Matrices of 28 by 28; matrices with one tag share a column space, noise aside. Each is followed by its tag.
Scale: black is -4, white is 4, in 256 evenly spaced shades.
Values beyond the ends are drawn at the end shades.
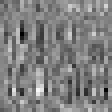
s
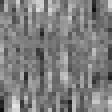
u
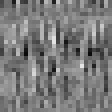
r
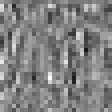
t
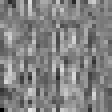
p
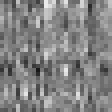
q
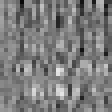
q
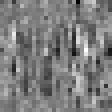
r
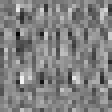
t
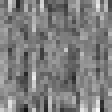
u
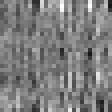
u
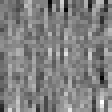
u
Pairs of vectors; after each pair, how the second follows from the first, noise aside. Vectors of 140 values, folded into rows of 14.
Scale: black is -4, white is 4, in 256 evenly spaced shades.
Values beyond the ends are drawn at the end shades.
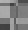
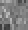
partly zeroed.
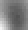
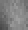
negated, shrunk.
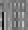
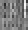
reversed, negated.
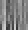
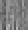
negated, shrunk.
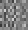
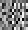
reversed, negated, scaled up.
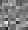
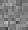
shrunk.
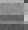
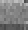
partly zeroed.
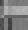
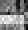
reversed, scaled up.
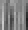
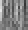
reversed, negated.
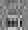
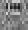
reversed.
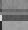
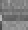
shrunk.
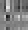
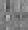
negated, shrunk.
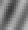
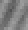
shrunk.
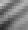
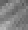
negated, shrunk.
